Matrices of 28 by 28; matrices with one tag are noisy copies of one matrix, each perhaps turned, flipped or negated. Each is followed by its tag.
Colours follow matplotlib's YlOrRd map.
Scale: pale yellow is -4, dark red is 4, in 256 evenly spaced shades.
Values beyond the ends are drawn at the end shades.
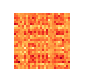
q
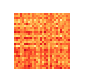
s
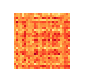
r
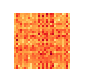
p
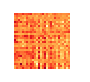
s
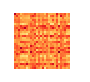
q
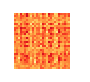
q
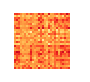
p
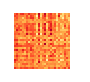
s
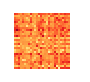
p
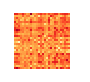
p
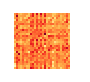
p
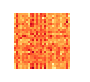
p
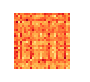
r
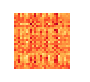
q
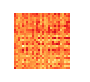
s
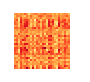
q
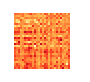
s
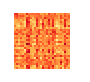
q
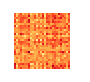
p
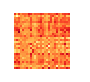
p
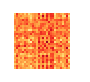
p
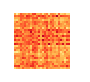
p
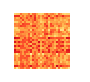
p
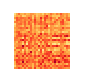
s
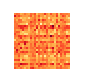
q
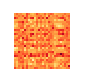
q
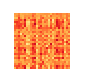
q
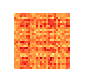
q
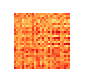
s
